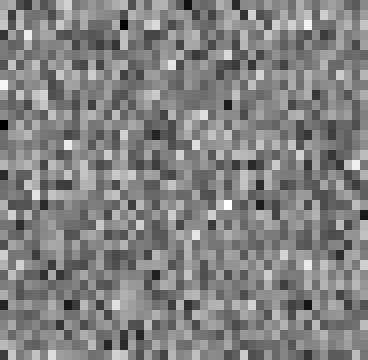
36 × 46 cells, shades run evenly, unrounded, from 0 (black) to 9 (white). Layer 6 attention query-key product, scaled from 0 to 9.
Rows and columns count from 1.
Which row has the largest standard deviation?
31
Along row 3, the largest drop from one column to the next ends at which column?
16
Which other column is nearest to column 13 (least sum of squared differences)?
36
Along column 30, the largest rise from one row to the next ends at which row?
2
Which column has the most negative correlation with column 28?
44
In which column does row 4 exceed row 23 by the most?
4
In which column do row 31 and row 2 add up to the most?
32
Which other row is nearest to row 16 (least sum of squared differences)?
33
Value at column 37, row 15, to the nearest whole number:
7
